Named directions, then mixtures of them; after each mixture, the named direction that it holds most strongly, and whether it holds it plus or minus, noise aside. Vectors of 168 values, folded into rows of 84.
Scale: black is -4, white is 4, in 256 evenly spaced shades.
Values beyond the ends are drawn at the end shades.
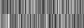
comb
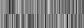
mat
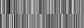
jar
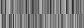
jar, minus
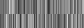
mat, minus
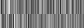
jar, minus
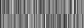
mat, minus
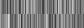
comb, plus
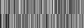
comb, minus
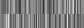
comb, plus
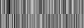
jar, plus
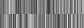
mat, minus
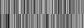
comb, minus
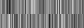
comb, plus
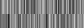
comb, minus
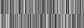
comb, plus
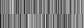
mat, minus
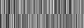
jar, plus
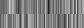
mat, minus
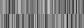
mat, plus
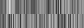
mat, minus
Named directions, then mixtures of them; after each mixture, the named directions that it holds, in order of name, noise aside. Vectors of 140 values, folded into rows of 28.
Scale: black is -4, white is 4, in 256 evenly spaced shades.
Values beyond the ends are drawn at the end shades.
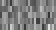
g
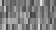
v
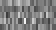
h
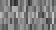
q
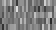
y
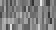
g, v.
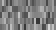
g.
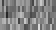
h, v.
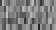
h, v.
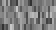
g, q, y.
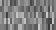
h, q, v.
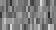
g, v.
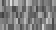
g, h, q.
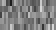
g.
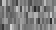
g, q, y.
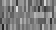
y.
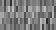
q, v, y.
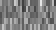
g, q, v.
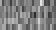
v, y.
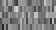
q, y.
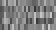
g, h, y.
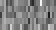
g, v.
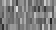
y.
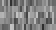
g, q.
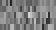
g, q.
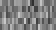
g, h, v.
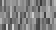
h, v.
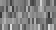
g, v.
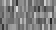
y.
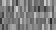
y.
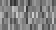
q.
